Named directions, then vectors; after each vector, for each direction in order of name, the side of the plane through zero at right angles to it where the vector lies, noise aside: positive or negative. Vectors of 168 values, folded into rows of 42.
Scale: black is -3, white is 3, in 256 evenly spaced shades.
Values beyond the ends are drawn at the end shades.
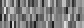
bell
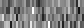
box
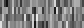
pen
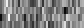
positive, negative, negative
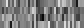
positive, positive, negative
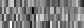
negative, negative, positive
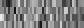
negative, positive, positive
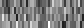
negative, positive, positive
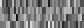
negative, positive, positive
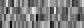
positive, positive, negative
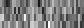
negative, positive, positive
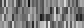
positive, positive, negative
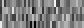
positive, negative, positive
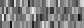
positive, positive, negative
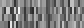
negative, negative, negative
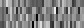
positive, positive, negative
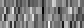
positive, positive, positive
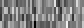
positive, negative, positive
